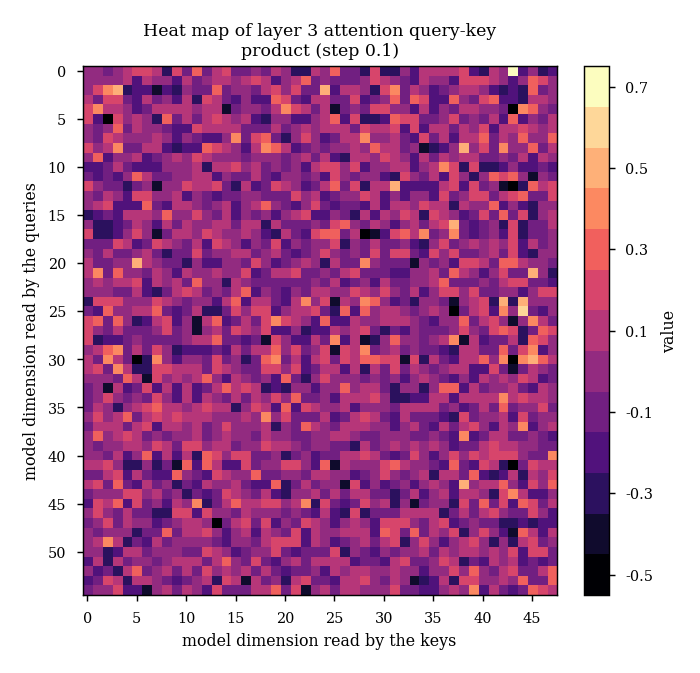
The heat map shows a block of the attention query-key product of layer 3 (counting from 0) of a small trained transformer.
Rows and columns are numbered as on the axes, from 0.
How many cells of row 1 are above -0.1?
36
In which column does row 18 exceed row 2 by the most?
7
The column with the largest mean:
3
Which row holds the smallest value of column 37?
25
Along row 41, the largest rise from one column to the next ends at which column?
10
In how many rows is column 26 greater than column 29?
21
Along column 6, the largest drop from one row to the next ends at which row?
54
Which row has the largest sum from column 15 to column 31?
30
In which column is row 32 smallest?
6
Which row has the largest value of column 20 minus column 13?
47
